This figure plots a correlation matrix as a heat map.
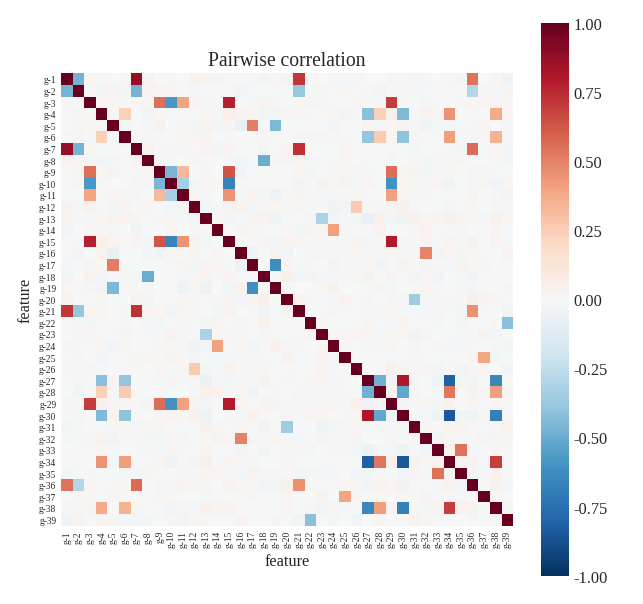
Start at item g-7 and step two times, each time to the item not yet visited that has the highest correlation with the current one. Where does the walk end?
g-21
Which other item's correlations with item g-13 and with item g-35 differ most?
g-33
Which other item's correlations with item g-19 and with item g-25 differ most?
g-17
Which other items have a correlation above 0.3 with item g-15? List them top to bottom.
g-3, g-9, g-11, g-29
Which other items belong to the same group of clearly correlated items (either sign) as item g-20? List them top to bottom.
g-31
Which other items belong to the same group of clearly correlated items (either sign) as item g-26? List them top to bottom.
g-12
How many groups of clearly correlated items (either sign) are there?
13
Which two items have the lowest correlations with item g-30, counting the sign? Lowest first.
g-34, g-38
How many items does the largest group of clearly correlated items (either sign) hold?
7
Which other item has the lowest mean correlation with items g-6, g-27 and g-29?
g-10
